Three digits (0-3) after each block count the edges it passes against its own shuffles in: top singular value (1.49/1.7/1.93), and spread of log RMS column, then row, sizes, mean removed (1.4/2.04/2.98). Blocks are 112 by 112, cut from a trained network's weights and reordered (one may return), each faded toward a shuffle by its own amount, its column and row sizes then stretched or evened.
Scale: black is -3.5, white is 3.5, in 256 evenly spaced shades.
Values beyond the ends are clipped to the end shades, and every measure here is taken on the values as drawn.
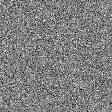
0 0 0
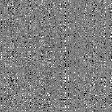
1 3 2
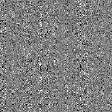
1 3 1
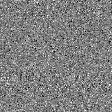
0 0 1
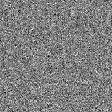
2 0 0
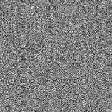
3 0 1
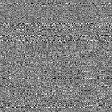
3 0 3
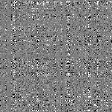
1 3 3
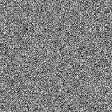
2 1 1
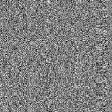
3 2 1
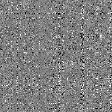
1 3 2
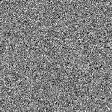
0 0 1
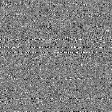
2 0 3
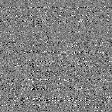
0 1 3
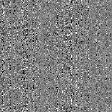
2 3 1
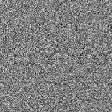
2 0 1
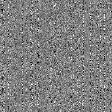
0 3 0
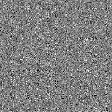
1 2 1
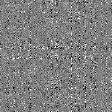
0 3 2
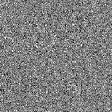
1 1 1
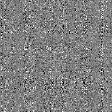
0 3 2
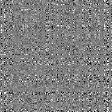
2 3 3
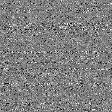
0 0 3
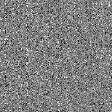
1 2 1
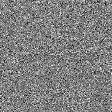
1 0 1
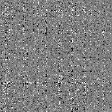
0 3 2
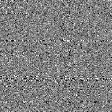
3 1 2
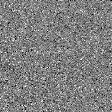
0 1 1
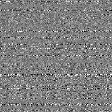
3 1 3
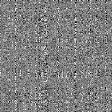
3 3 2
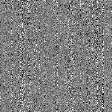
0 3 0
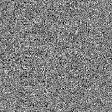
1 1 1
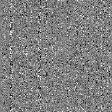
0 3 1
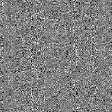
3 3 2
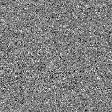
0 0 1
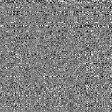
2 2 3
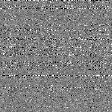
0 1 3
